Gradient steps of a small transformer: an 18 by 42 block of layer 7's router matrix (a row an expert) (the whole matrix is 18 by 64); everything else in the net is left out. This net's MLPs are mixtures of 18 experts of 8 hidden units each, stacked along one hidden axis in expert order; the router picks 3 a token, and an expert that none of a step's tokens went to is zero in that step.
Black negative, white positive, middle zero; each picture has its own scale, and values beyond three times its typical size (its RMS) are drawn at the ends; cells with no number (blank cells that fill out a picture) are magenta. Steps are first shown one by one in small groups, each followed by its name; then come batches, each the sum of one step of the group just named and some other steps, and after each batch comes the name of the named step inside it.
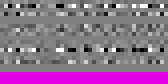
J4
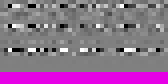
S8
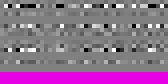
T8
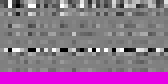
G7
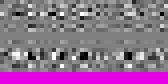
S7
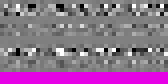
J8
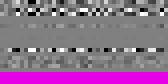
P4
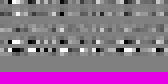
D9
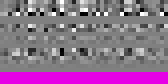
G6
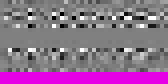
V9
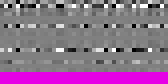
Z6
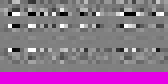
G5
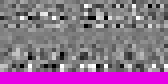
S7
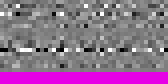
T8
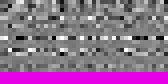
S8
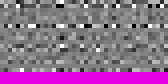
Z6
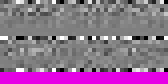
P4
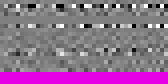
J8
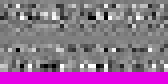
J4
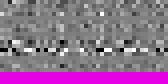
D9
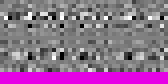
S7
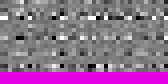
G6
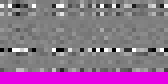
G7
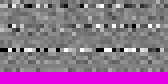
S8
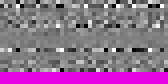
Z6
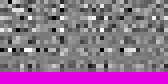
D9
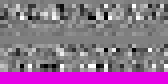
J8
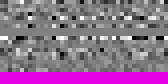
V9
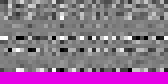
G7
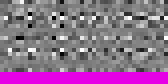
V9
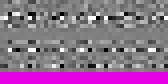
G5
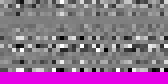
J4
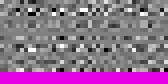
P4
